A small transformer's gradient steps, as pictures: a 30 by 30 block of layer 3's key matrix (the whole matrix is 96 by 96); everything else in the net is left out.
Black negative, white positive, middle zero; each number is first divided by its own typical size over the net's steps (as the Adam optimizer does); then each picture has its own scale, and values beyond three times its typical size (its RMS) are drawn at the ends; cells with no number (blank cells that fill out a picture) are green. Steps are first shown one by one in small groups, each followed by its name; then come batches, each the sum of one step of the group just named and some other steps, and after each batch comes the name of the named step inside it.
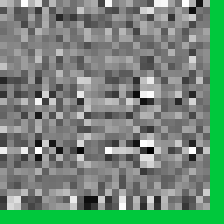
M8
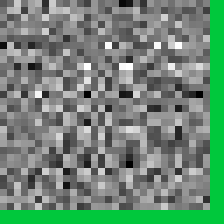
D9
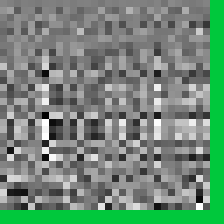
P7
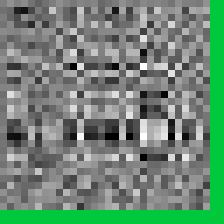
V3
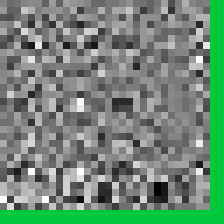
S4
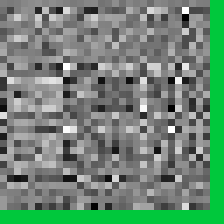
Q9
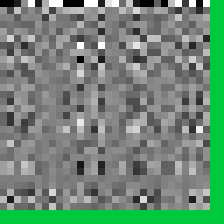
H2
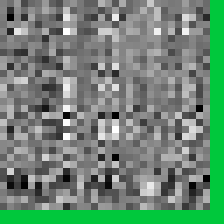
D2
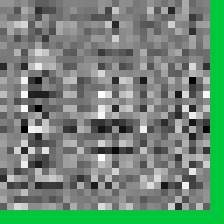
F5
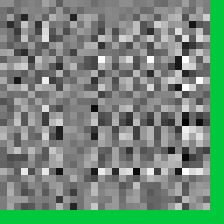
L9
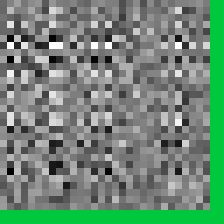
D9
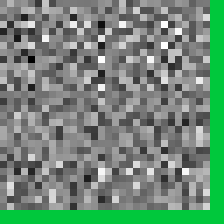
L9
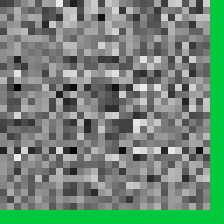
H2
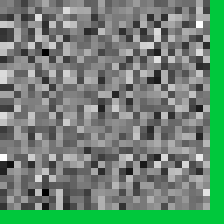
D2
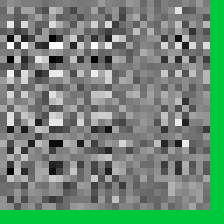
F5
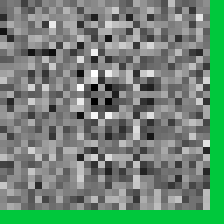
D2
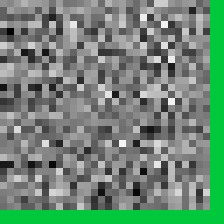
M8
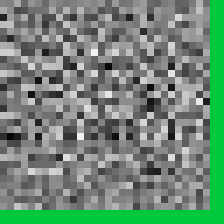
V3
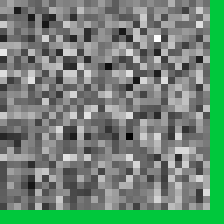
V3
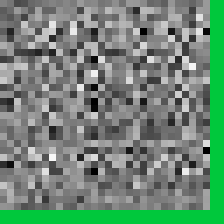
L9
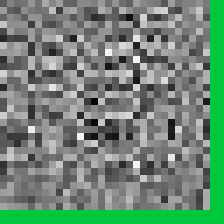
V3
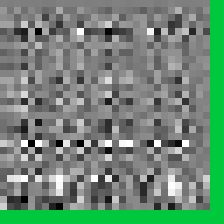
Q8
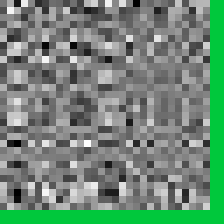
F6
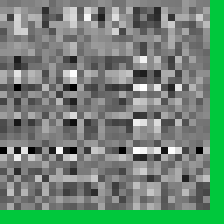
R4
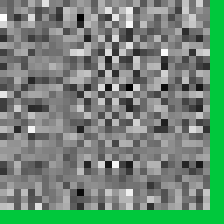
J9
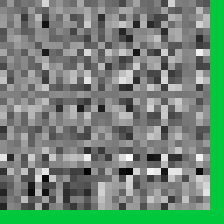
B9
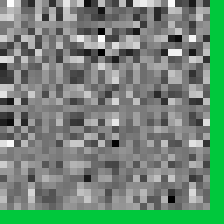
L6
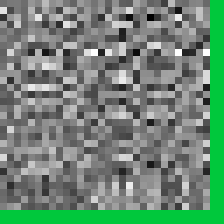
B9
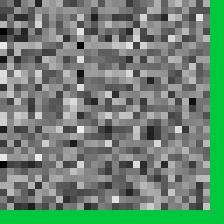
Q8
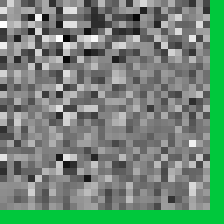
L6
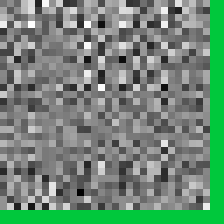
J9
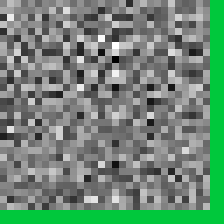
L6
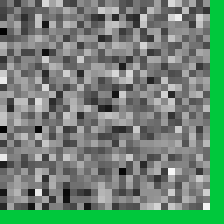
B9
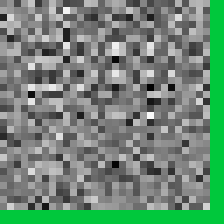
F6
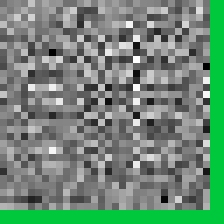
J9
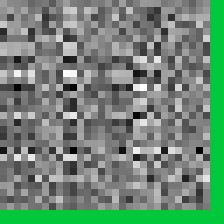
R4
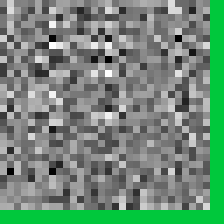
L6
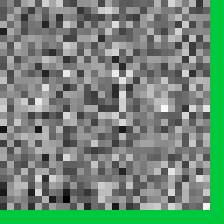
B9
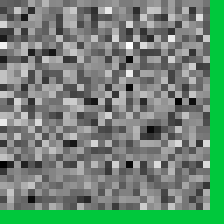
J9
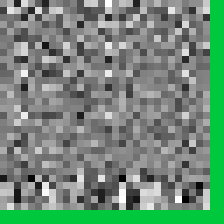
F6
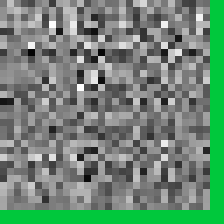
L6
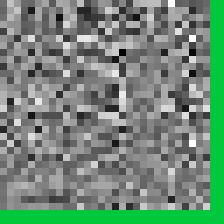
L6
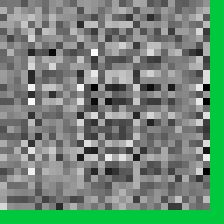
Q8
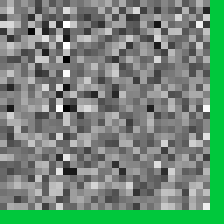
F6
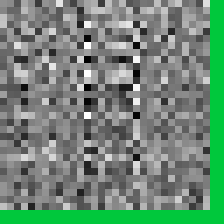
J9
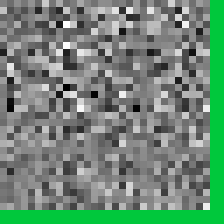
J9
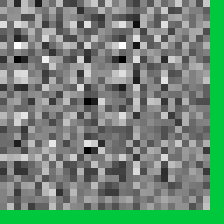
F6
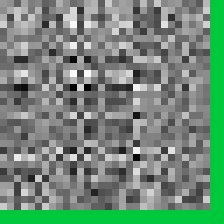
R4
